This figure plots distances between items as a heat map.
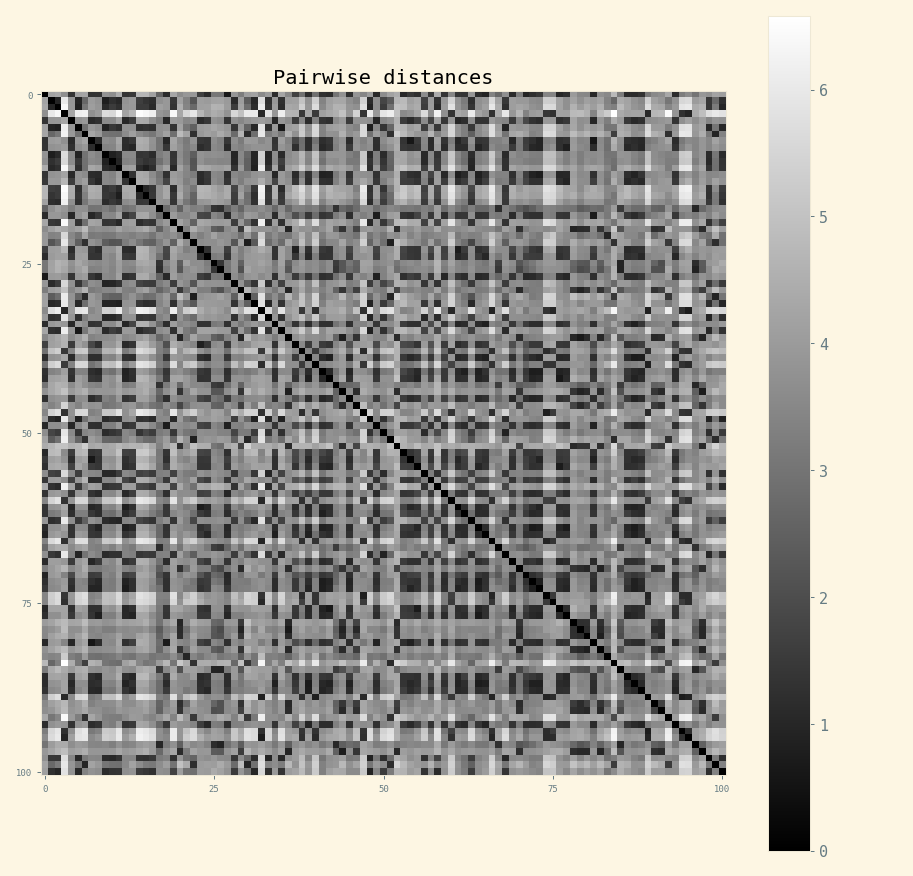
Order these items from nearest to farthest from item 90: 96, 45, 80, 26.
80, 26, 96, 45
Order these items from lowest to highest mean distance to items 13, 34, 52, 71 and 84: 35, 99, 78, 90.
90, 78, 99, 35
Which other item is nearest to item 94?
89
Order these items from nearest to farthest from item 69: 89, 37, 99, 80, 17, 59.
59, 37, 17, 89, 80, 99
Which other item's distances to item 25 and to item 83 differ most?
21
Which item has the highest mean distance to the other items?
3
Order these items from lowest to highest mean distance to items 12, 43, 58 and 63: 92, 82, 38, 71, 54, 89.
71, 54, 92, 82, 38, 89
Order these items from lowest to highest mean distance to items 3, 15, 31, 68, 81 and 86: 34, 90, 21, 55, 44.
34, 55, 21, 90, 44
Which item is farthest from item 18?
84
